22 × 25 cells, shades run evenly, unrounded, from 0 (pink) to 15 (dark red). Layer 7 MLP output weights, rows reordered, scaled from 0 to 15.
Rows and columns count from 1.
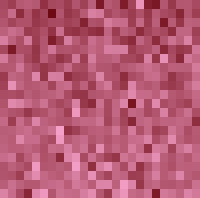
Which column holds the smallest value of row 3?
14
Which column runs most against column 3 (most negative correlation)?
12
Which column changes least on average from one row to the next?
6
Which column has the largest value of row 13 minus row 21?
16
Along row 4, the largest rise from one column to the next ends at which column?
9
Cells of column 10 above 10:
2
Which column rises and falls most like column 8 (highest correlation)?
17
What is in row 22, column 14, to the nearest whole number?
10
